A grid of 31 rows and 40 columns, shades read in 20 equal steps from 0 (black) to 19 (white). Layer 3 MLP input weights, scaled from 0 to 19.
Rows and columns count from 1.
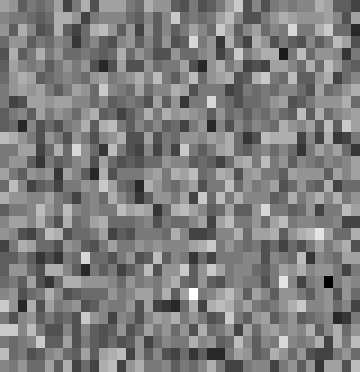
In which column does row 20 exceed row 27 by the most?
36
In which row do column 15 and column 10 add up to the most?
22
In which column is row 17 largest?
23
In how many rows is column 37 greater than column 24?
20
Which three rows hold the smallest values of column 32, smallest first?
5, 21, 16
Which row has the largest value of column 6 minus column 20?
26
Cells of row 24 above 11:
5
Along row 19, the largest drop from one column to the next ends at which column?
24
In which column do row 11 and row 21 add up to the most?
39
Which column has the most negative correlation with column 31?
15
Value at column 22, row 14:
7
